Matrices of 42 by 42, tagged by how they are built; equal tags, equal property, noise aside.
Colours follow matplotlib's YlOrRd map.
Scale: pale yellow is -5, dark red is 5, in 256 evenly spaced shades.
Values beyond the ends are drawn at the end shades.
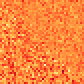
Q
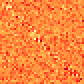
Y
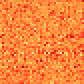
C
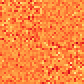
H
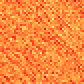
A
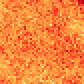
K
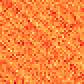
A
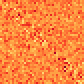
Y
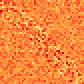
Y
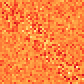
Y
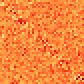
Y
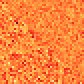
Q
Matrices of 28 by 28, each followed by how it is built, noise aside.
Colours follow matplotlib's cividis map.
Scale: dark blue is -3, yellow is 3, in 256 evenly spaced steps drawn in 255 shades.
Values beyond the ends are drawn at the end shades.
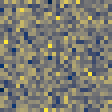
repeating rows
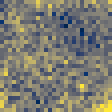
smooth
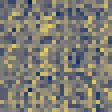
blocks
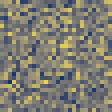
blocks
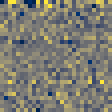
uneven rows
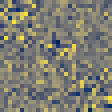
block diagonal
